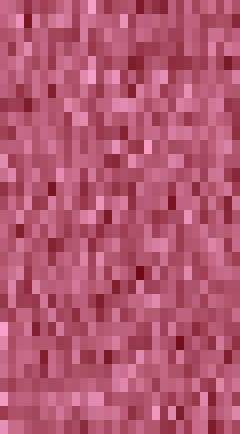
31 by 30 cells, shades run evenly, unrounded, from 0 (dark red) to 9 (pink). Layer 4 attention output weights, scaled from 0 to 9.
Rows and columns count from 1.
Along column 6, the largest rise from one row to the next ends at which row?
16
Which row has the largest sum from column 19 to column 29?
10
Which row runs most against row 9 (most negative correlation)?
15
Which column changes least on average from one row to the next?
6
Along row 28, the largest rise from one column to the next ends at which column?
28
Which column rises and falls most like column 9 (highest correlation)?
13
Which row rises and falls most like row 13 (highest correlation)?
5
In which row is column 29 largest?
11
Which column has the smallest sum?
17
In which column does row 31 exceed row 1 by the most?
18
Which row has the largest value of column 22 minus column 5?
24
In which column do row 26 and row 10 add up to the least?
14
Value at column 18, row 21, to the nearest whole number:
7
